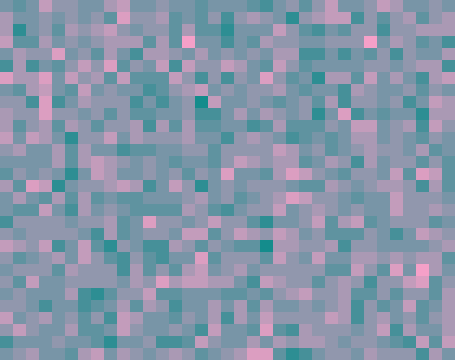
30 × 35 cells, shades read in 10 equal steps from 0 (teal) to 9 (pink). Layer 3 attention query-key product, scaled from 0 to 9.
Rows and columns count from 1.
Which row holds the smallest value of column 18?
3
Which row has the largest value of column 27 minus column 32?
10
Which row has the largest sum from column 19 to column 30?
27
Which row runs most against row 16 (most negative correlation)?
29
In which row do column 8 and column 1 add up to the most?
7
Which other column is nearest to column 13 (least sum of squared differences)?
32
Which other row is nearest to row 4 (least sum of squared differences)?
11
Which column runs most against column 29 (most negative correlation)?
12
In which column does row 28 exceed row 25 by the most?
21
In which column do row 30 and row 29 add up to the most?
20
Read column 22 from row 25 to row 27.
5 4 5
